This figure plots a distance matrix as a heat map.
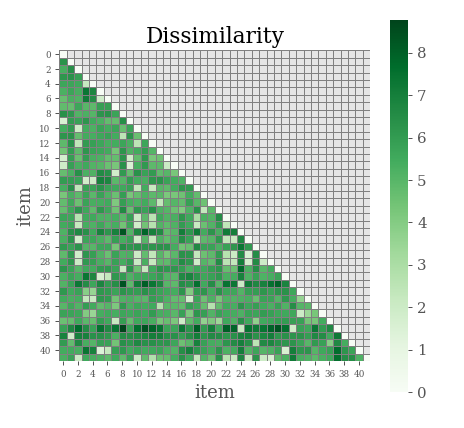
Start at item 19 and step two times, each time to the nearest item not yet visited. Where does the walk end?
36
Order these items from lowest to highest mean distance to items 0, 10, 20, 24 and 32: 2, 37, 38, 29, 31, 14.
14, 2, 31, 37, 29, 38
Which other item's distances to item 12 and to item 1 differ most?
38
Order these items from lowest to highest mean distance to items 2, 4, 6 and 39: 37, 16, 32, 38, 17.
17, 32, 16, 38, 37
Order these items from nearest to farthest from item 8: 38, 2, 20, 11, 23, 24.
11, 23, 2, 20, 38, 24
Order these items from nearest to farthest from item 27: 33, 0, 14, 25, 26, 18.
25, 18, 14, 0, 33, 26
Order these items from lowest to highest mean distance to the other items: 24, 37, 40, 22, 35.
22, 35, 40, 24, 37
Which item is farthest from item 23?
37
